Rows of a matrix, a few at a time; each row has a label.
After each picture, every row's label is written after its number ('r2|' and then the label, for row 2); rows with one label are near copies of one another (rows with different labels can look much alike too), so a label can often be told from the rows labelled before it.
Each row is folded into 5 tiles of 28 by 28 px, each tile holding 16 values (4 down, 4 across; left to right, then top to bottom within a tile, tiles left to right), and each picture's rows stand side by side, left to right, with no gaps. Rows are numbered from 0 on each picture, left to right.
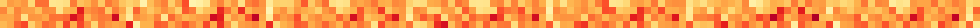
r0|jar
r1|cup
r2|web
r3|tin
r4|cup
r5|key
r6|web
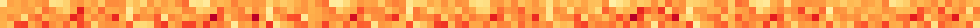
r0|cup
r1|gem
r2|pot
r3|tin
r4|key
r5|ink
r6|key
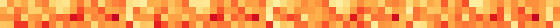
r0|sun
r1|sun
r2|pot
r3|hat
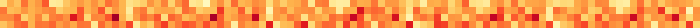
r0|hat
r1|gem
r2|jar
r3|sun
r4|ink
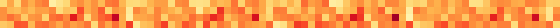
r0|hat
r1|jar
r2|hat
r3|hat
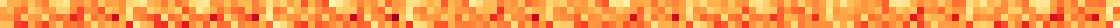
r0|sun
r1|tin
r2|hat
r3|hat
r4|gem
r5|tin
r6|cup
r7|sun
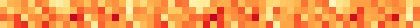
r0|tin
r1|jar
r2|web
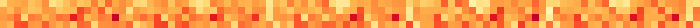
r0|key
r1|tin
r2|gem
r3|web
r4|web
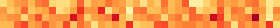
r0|ink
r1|hat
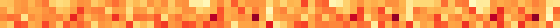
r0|pot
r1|gem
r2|hat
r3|web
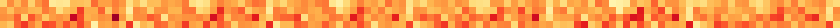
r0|gem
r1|pot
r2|pot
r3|tin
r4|jar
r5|sun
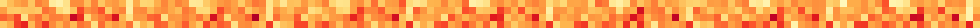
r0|tin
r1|pot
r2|sun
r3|cup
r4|jar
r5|gem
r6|cup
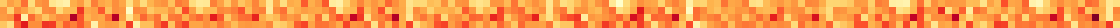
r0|gem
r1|tin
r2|hat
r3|tin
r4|pot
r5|hat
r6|ink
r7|hat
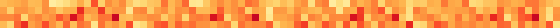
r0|key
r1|hat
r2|jar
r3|hat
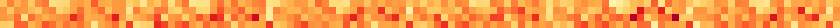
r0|gem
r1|sun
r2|ink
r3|tin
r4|key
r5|ink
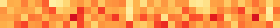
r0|cup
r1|tin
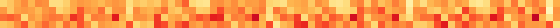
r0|pot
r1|sun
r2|tin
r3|tin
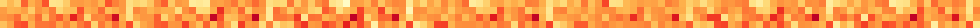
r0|hat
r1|web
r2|gem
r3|hat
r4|hat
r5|pot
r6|gem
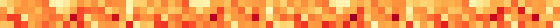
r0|pot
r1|gem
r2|gem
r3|key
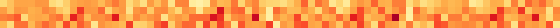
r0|pot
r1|jar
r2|web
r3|key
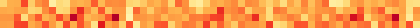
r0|web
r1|jar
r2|hat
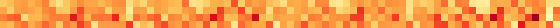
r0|pot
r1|key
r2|cup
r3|web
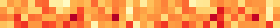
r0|gem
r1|cup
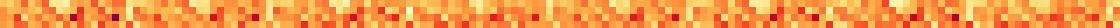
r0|web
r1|web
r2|ink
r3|tin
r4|web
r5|ink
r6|hat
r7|sun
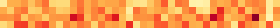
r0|sun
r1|web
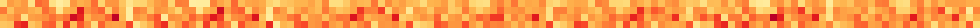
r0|jar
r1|jar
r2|key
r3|sun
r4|jar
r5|tin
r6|ink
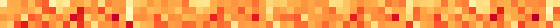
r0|cup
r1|gem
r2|pot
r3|web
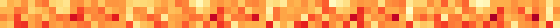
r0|sun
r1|pot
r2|cup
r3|gem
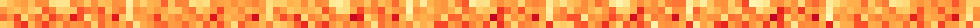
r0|tin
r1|web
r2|tin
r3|cup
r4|pot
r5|cup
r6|web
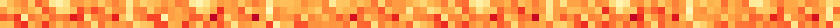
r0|tin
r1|pot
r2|key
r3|tin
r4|tin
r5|hat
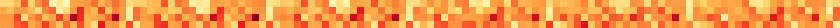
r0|web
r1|web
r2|web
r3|gem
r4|tin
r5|pot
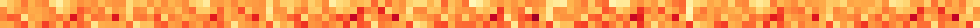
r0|pot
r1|gem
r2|key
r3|hat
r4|cup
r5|jar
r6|key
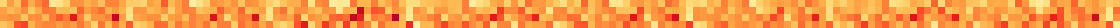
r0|hat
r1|hat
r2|jar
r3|key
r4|hat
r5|hat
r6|key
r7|jar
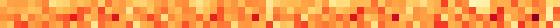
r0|key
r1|pot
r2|key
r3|web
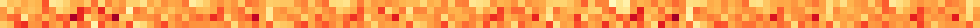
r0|key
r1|hat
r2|ink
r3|jar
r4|web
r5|hat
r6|cup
